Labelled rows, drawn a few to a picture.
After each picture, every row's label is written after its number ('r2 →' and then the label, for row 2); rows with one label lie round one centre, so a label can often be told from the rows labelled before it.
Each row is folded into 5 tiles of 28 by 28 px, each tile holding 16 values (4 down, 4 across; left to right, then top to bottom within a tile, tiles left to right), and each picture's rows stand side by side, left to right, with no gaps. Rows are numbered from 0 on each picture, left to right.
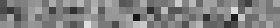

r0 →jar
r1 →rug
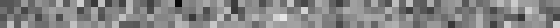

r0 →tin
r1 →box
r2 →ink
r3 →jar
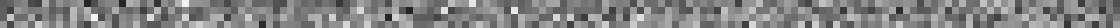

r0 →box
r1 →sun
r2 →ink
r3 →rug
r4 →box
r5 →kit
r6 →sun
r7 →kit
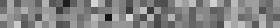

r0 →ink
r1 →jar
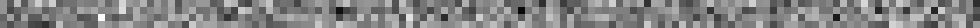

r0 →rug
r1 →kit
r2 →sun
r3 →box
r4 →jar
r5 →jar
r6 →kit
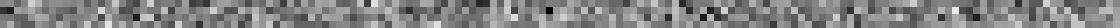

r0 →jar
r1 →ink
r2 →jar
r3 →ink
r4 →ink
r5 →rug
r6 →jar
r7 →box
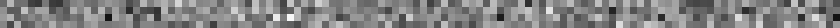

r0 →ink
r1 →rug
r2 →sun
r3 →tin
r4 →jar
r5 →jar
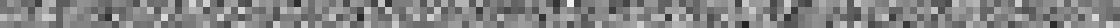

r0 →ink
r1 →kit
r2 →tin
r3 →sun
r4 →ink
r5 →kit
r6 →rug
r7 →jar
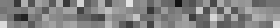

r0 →tin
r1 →box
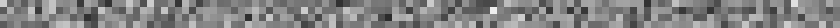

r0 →kit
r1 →ink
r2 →ink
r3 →ink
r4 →jar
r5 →jar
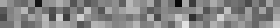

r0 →box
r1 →box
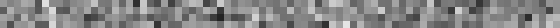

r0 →kit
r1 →tin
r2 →kit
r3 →ink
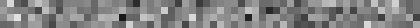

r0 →sun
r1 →ink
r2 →jar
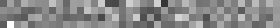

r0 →tin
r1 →rug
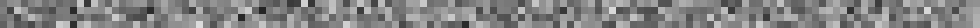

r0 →jar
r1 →jar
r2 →tin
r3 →kit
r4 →kit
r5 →box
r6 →box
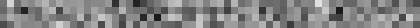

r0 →sun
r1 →jar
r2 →sun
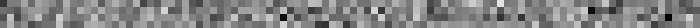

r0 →jar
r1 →ink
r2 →rug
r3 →tin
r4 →ink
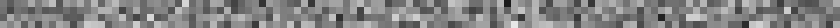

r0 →jar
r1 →box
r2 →tin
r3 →jar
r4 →tin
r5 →kit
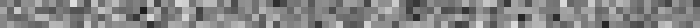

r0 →jar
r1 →sun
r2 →jar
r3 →jar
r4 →kit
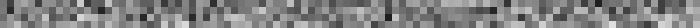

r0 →box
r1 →box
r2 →ink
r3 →jar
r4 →box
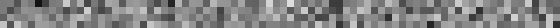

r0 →box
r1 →tin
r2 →ink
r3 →sun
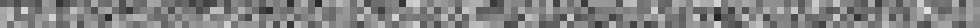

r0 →ink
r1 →ink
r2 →box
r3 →kit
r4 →rug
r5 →rug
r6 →box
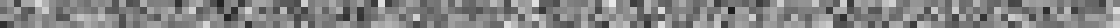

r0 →sun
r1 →kit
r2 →tin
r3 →jar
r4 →kit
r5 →ink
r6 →rug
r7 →box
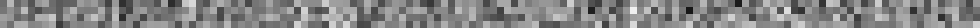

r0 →ink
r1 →tin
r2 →kit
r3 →tin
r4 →ink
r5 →box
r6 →jar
